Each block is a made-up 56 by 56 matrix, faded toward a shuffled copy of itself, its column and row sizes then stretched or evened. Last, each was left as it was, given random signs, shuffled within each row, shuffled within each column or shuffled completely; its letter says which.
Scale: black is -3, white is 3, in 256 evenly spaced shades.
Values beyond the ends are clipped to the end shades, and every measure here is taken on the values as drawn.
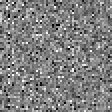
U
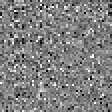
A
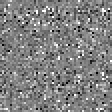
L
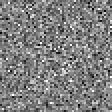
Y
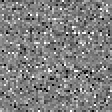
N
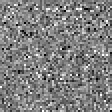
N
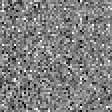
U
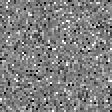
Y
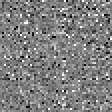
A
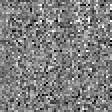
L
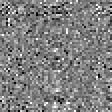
A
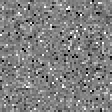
Y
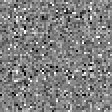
L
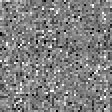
U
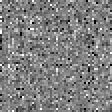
A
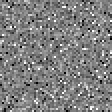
Y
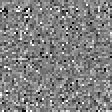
L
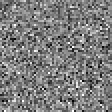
L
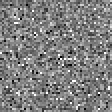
N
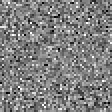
N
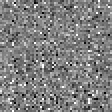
A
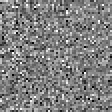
U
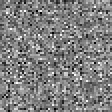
A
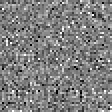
A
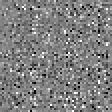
A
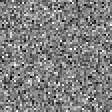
Y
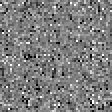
L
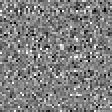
A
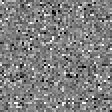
N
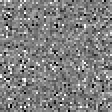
L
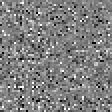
L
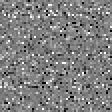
N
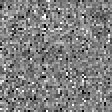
A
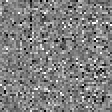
A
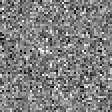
L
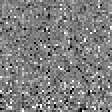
L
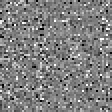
L
